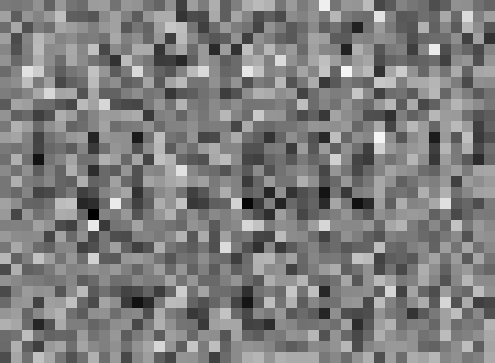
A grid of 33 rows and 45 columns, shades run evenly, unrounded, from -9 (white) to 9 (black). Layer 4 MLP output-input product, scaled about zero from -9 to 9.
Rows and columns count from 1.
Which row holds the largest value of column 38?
29
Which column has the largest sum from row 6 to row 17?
44
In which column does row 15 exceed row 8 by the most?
40
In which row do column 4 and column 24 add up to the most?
15
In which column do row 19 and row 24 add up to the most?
23
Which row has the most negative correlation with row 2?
7
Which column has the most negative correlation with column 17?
12
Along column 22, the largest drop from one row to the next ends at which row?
13
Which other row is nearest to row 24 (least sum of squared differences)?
9
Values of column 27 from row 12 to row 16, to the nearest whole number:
1 -1 5 3 0
